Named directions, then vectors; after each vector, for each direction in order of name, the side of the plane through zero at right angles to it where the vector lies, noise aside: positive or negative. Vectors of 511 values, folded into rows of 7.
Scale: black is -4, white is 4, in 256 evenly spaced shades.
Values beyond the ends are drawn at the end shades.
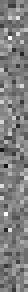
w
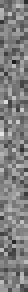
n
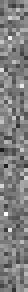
negative, positive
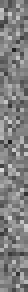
positive, positive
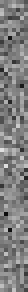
positive, negative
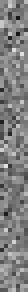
negative, negative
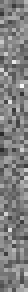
negative, positive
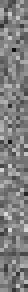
positive, positive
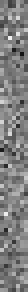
positive, positive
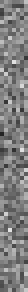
negative, positive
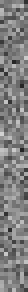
positive, negative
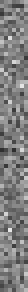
negative, positive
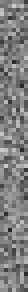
positive, negative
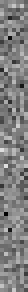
positive, negative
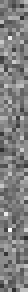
negative, positive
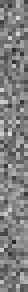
positive, positive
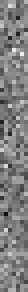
negative, negative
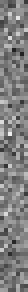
positive, positive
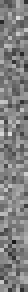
positive, positive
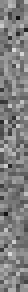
negative, negative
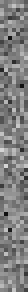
positive, negative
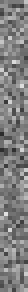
negative, positive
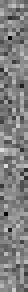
positive, negative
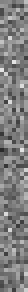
negative, positive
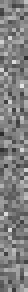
negative, positive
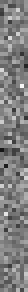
negative, positive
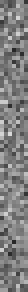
positive, positive
